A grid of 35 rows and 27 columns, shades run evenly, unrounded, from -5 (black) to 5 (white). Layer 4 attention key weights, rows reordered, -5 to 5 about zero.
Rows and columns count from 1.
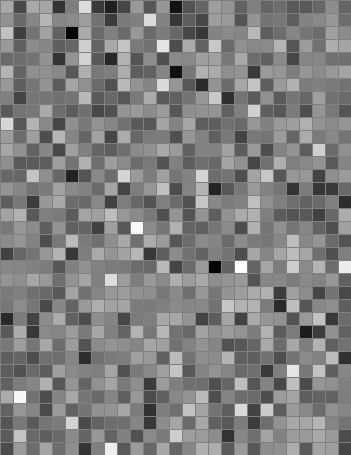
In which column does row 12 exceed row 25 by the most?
1
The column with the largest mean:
13
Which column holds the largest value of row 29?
23
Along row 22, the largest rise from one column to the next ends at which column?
9
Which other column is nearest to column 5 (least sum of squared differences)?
8
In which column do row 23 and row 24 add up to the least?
22
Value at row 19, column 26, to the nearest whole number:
-1
